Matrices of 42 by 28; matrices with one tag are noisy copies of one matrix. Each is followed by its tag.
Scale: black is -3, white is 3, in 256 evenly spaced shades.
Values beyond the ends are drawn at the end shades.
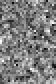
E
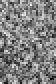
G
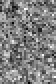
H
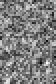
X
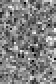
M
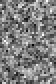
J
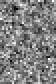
H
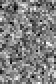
H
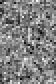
E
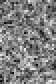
E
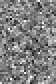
M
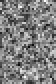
J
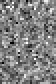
J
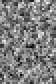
J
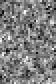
E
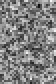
M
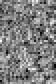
E
